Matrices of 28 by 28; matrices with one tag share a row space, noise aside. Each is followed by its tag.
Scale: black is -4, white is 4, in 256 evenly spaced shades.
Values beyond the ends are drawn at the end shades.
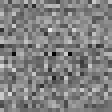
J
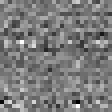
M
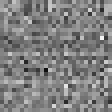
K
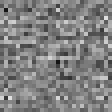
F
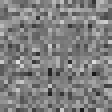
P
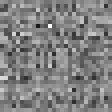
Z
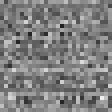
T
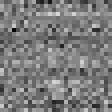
J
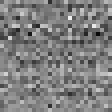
P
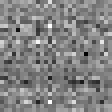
Z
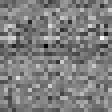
T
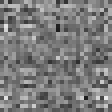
F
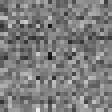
Z
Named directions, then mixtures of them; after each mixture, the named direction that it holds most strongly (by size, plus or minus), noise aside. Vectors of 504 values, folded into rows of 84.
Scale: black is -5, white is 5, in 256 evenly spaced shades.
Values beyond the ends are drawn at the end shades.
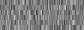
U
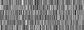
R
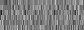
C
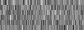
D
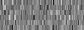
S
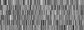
D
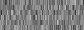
U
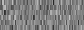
S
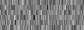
U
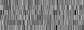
C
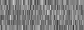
D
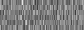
R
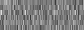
C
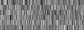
D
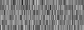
R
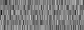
C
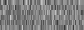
D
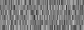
U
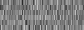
R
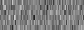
S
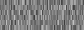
U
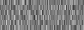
U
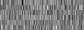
R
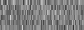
D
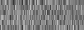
D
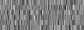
U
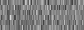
D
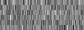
D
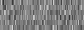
S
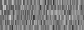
S
